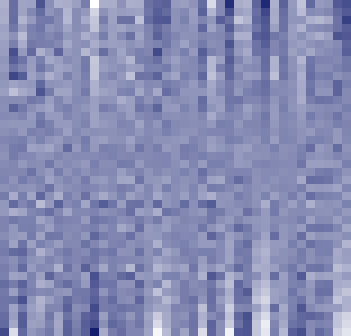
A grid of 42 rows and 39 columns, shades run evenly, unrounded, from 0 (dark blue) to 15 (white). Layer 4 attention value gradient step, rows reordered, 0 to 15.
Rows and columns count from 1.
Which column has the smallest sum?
3
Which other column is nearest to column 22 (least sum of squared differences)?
33
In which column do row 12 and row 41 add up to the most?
18
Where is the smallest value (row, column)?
42, 11
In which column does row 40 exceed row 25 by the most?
30
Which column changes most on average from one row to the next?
2
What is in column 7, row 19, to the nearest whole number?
8
